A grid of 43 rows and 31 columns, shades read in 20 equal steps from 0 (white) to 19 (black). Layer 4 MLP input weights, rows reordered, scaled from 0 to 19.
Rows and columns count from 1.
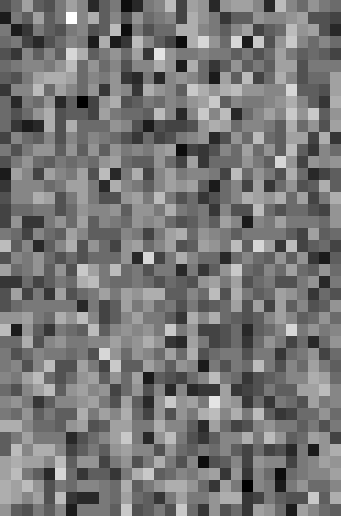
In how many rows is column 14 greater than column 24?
25
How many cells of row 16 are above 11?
10
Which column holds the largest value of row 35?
26
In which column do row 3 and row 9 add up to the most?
2
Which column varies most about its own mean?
20
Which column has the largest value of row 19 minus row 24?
9
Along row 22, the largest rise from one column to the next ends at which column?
15
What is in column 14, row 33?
13
